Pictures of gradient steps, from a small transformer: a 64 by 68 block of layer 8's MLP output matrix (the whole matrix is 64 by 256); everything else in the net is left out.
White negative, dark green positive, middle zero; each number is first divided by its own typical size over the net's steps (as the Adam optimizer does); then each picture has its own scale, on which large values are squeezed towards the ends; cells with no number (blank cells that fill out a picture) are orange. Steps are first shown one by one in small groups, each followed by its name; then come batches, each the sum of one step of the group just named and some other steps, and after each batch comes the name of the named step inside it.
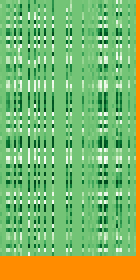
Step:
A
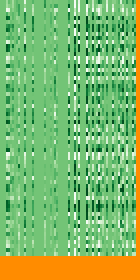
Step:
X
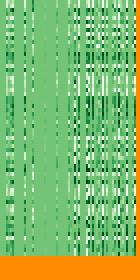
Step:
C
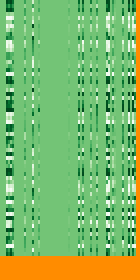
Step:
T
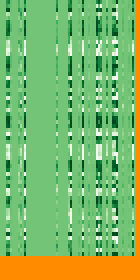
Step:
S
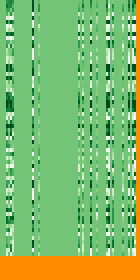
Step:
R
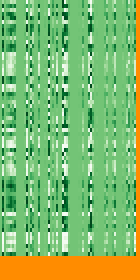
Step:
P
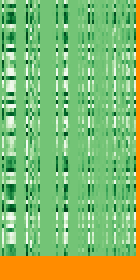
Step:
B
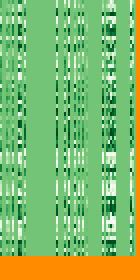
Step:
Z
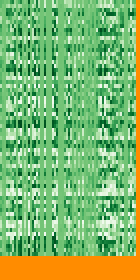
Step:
Z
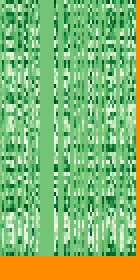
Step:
B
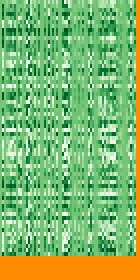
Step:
P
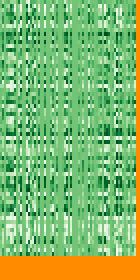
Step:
B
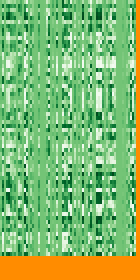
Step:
P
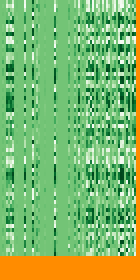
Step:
R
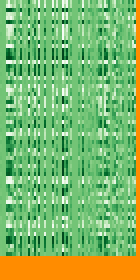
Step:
T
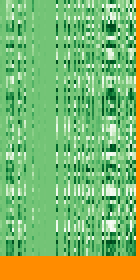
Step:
C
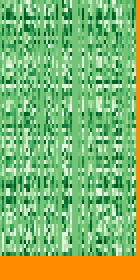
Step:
P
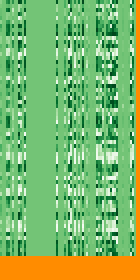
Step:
S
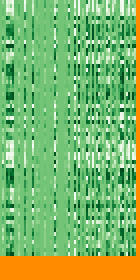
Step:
X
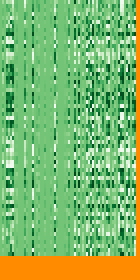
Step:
R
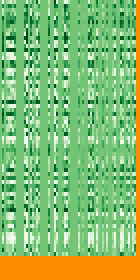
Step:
B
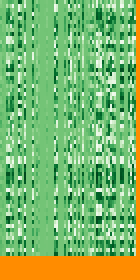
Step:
R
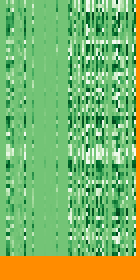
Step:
S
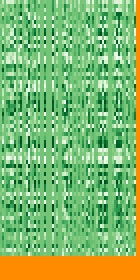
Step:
A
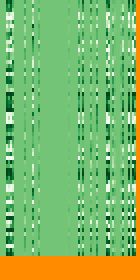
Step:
T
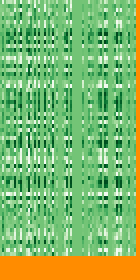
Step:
A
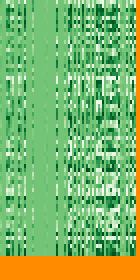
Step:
C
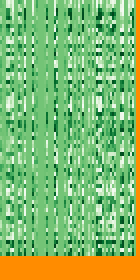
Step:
Z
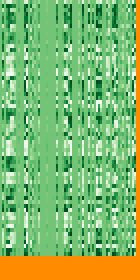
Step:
B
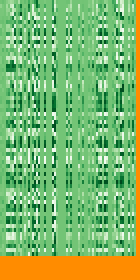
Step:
A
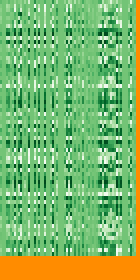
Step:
A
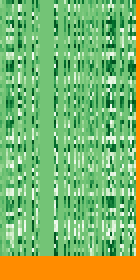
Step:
R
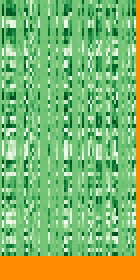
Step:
S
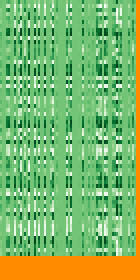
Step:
S
